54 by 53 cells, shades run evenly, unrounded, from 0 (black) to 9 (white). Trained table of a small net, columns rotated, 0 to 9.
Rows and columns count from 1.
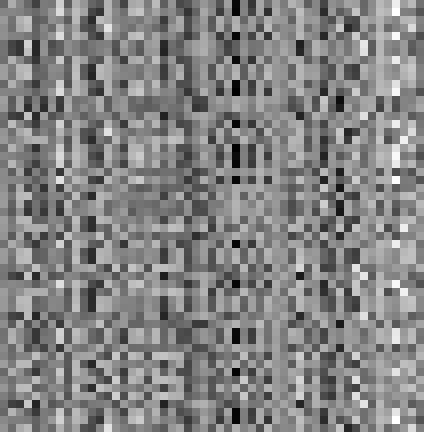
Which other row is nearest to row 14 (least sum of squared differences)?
13
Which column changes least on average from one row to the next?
35
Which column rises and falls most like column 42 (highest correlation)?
27
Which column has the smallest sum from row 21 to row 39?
12
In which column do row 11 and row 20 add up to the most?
50
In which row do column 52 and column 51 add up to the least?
22
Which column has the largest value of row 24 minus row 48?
41
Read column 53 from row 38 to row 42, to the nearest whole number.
5 5 4 6 4
